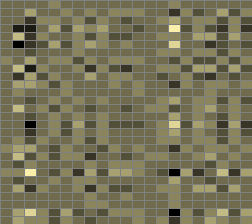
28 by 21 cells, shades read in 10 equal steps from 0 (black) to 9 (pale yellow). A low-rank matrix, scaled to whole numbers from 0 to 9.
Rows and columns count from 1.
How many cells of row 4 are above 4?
7
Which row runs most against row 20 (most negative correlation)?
10
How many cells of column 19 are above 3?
16
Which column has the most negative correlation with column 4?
8
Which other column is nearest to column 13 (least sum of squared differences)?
1
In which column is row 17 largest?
15
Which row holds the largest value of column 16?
22
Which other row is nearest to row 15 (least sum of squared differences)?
13
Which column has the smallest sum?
3
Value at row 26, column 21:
4
